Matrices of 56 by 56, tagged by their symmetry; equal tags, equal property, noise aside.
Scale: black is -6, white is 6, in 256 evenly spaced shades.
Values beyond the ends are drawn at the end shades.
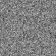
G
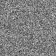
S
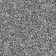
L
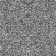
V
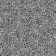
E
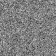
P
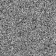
L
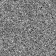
L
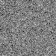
L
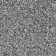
P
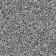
S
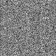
G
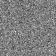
S
